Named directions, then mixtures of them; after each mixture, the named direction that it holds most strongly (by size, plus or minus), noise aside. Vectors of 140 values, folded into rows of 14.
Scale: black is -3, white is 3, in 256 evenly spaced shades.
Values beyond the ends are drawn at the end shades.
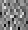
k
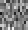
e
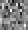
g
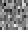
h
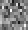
g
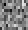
h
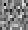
h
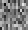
h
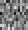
e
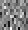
k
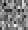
h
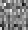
h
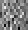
k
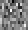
g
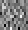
k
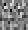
h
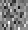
k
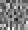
e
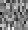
e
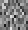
k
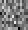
h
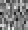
e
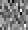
g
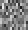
g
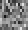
g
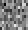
h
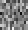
e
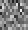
g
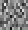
k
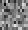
h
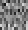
e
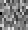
e
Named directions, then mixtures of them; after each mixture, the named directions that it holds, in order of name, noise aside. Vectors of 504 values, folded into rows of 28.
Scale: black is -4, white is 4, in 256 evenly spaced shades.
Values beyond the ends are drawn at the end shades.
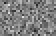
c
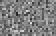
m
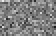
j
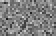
c, j.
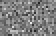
c, m.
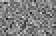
c, j.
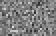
c, m.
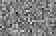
j, m.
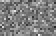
c, j.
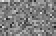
j.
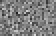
m.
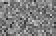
c, j.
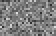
j, m.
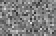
c, m.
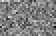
j.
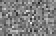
c, m.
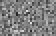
m.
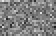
j.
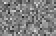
c.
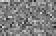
j.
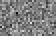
j, m.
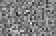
m.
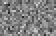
c.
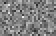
c.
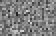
m.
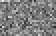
j.
